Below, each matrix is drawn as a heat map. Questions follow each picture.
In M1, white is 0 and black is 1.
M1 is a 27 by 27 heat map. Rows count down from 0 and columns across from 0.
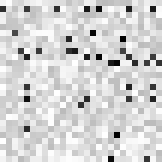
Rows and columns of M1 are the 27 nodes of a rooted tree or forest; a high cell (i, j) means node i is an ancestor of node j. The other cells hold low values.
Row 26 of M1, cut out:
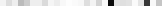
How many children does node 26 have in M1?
2
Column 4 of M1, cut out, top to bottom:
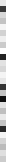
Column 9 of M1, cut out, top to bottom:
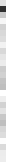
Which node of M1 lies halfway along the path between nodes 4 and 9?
14
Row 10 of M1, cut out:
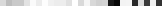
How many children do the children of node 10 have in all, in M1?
3
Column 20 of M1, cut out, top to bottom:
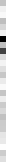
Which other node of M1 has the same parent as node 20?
11
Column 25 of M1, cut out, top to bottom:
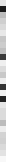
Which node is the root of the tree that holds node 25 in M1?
1
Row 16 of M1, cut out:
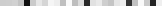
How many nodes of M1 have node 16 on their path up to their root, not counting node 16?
4
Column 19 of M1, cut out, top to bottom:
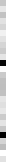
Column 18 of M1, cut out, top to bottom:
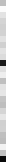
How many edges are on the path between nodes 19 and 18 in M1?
4
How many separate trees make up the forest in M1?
7
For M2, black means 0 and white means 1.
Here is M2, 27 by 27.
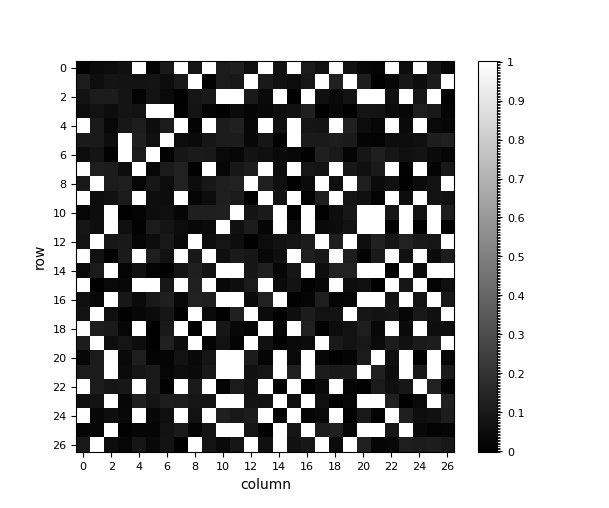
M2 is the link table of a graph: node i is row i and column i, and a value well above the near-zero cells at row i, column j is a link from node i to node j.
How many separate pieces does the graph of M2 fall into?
2
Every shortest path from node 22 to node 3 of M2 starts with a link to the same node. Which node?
node 15
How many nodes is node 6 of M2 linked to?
2
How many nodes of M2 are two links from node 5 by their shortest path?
8
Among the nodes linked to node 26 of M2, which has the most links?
node 14
